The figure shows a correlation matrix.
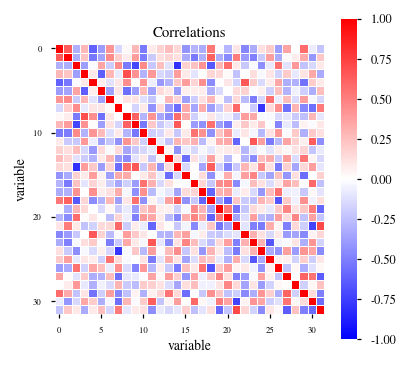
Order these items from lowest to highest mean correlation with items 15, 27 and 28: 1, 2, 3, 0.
1, 0, 3, 2
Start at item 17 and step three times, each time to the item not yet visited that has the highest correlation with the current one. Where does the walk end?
20
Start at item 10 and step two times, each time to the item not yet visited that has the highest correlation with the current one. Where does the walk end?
30
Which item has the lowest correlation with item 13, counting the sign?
15
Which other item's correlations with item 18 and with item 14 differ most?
4
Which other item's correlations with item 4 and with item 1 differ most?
0
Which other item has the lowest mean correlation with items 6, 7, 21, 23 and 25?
24
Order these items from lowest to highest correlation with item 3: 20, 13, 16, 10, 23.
10, 13, 16, 20, 23
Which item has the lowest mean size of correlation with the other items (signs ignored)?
12
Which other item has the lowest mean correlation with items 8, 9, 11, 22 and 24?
2
